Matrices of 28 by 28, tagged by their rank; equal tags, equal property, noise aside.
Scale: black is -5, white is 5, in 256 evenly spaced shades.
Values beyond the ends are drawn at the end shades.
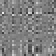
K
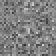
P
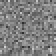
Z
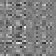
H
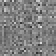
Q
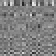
H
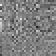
P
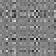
H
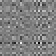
H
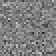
Z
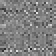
Q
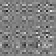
H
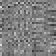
Q
